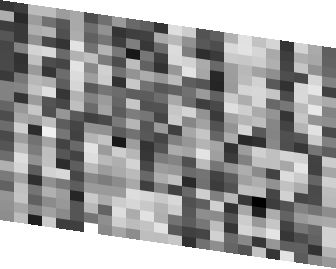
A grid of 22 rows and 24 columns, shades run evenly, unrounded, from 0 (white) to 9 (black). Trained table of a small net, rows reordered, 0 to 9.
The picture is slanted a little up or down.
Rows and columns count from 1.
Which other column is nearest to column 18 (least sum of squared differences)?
13
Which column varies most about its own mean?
19
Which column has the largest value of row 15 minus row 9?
23
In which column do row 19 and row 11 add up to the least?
10
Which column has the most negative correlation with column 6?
2
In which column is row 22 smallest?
7
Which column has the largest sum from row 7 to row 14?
11
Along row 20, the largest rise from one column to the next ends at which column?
21
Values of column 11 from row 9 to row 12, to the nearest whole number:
6 5 6 6
